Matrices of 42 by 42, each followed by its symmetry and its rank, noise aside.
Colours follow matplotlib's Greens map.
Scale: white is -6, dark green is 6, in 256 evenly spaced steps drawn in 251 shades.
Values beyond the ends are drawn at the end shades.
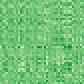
no symmetry, rank four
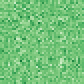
no symmetry, rank six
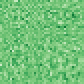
no symmetry, rank six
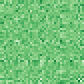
no symmetry, rank five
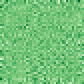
symmetric, rank five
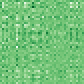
no symmetry, rank four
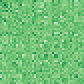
symmetric, rank five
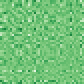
antisymmetric, rank four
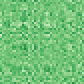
antisymmetric, rank four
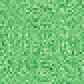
antisymmetric, rank six
